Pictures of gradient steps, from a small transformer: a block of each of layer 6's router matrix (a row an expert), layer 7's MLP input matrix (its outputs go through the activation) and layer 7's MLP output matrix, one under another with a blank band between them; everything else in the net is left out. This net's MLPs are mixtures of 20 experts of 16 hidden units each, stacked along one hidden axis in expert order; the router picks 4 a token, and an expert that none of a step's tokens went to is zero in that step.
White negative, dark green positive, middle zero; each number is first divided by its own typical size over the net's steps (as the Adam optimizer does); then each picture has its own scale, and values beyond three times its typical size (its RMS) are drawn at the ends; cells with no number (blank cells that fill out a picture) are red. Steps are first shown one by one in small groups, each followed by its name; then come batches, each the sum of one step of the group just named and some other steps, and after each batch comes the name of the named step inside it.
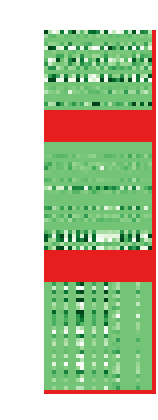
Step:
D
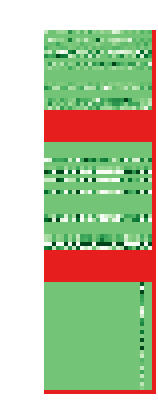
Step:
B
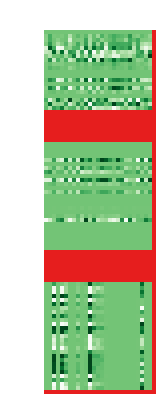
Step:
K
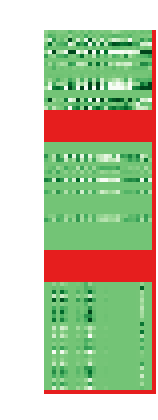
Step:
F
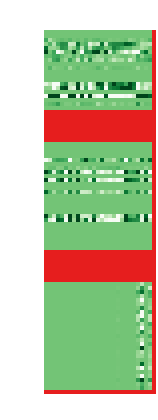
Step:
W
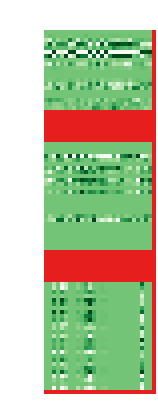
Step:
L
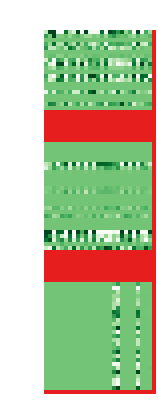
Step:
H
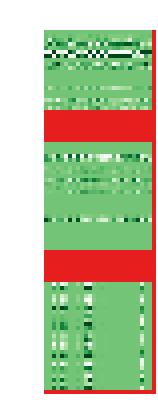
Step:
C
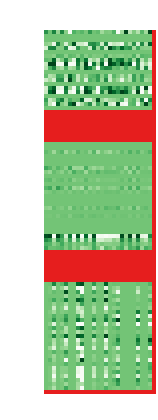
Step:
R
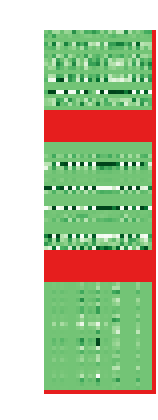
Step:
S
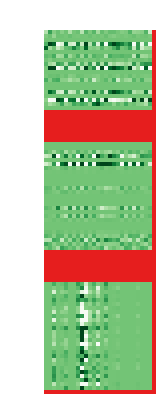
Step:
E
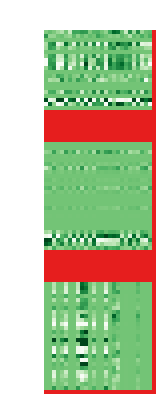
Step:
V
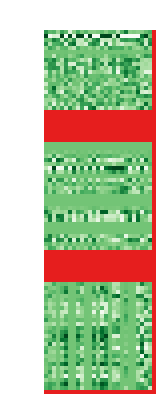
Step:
R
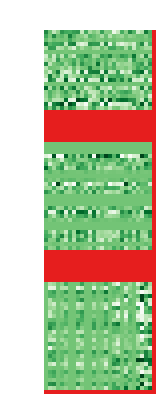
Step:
D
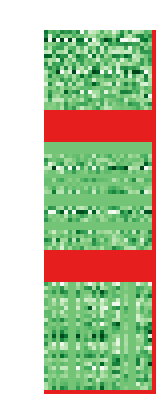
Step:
C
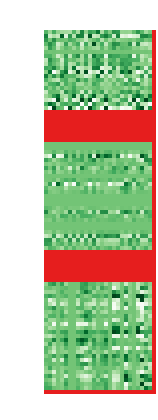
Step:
V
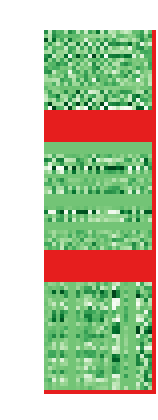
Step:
C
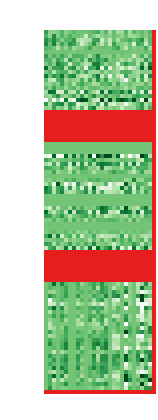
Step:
S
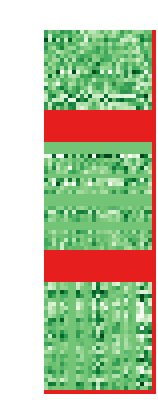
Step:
W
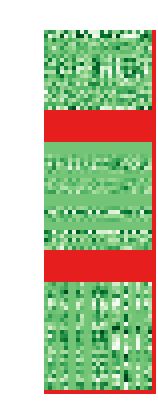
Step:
H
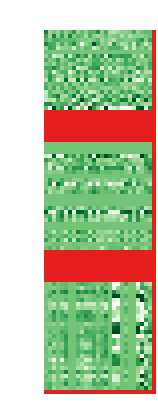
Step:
D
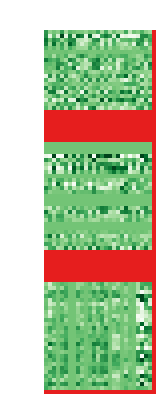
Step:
S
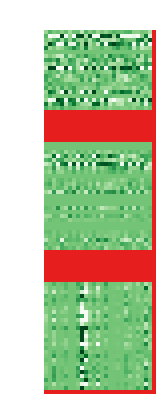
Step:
E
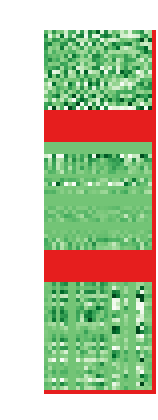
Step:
F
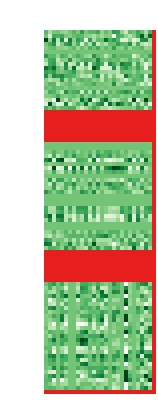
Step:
V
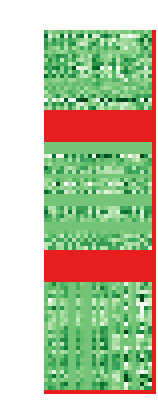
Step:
B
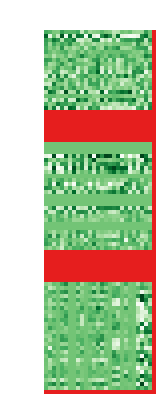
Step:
S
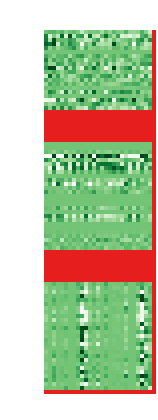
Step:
E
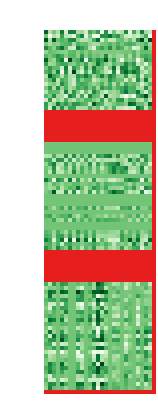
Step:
D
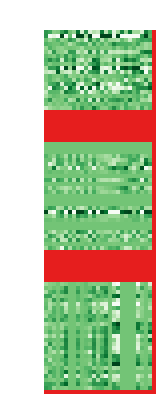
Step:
F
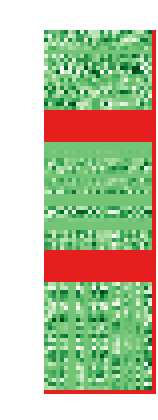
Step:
R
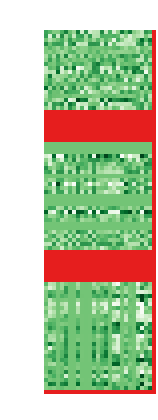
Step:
B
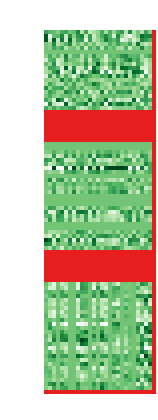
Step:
V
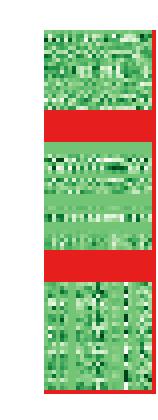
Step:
C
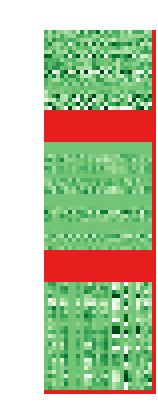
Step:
C
